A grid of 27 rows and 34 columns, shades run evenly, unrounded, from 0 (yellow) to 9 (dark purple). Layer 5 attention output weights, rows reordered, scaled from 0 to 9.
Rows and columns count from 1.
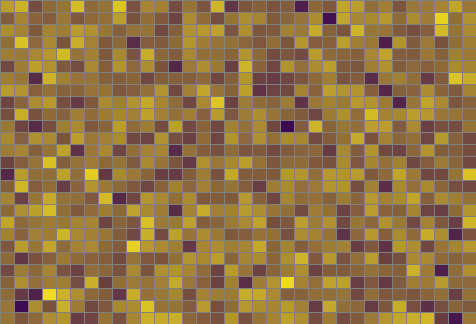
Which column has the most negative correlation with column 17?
16
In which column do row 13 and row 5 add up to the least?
5
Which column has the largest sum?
20
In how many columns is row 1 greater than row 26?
14
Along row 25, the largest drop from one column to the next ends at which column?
4
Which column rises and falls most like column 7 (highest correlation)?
2
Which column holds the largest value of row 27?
33
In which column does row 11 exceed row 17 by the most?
21
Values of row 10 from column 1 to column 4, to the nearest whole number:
6 2 6 5
